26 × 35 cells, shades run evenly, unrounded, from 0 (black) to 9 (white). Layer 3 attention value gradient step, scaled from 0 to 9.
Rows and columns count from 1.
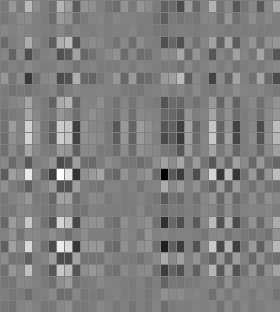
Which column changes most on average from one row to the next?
8
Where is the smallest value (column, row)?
21, 15
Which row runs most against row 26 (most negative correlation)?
16
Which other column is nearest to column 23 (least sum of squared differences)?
10
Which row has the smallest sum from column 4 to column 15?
7
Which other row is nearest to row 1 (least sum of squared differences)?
13
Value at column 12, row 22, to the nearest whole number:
4
